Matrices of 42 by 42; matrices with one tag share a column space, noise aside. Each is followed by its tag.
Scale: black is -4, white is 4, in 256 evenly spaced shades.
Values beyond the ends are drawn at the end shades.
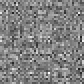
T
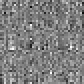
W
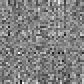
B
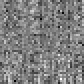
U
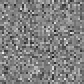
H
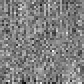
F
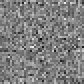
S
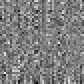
U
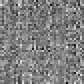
W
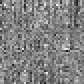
W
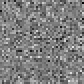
S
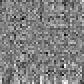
U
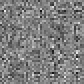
T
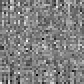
W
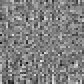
U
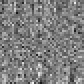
F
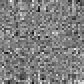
B
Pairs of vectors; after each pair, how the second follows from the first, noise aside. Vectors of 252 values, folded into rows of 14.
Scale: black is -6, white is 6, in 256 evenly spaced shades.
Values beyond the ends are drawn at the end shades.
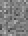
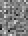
scaled up.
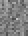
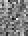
scaled up.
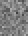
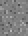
wrapped around, negated, partly zeroed.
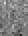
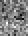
wrapped around, scaled up.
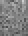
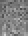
reversed.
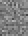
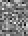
wrapped around, scaled up.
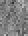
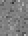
partly zeroed.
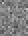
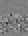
wrapped around, negated, partly zeroed.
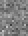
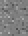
partly zeroed.
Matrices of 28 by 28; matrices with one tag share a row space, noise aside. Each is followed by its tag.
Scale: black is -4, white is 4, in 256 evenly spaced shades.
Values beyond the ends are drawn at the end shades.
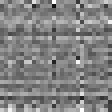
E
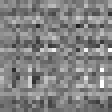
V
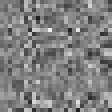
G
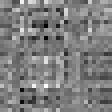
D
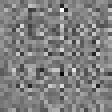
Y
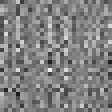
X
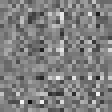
Y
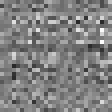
V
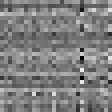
E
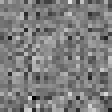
G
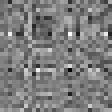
G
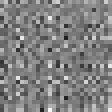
X
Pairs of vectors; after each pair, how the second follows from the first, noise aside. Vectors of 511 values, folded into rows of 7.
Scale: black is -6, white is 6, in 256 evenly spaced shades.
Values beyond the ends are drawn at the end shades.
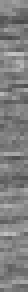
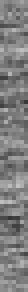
wrapped around, negated.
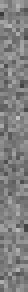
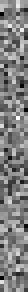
scaled up.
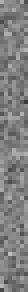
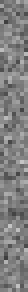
wrapped around, negated.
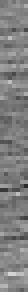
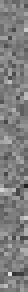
sign-scrambled.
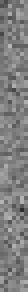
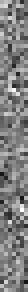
negated, scaled up.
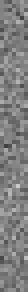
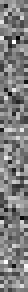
wrapped around, scaled up.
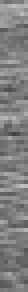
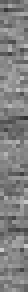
wrapped around, negated.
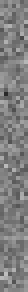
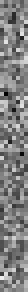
scaled up.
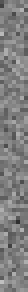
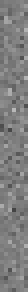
wrapped around, negated, partly zeroed.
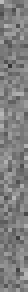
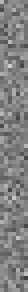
sign-scrambled.
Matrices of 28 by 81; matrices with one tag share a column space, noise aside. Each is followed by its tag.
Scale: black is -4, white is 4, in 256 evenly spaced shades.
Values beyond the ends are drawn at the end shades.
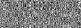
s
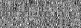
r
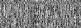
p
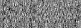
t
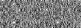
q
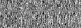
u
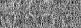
u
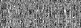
p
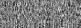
t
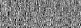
r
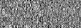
s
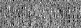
p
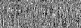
p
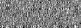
s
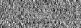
q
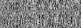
u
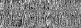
u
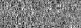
s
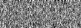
q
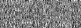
q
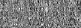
r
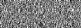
q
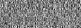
s
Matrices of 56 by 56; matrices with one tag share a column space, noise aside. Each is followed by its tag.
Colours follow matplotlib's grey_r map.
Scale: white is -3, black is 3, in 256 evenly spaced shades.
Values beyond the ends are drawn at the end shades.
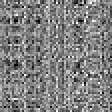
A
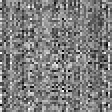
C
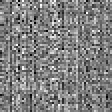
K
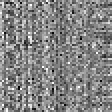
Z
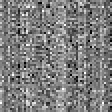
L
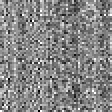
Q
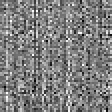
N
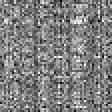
A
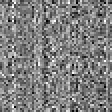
A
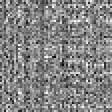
A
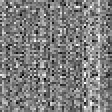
L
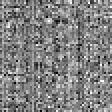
A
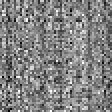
Q
